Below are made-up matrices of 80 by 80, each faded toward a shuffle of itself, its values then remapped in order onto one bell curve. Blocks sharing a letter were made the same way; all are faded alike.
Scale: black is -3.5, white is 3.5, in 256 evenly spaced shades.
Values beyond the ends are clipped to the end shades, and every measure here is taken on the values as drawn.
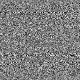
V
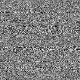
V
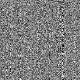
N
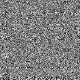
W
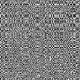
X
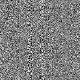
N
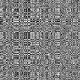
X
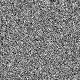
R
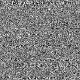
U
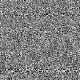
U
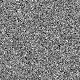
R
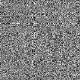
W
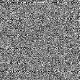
W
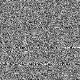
V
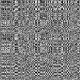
X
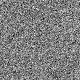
R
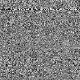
W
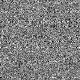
V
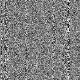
N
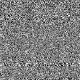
U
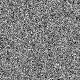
R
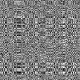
X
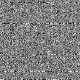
U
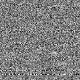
U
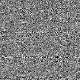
W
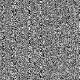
N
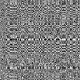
X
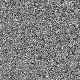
R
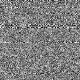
U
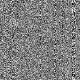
N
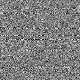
U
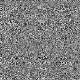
W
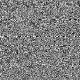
U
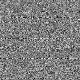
V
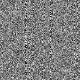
N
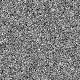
R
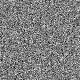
R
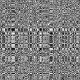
X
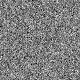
R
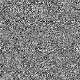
U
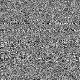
U
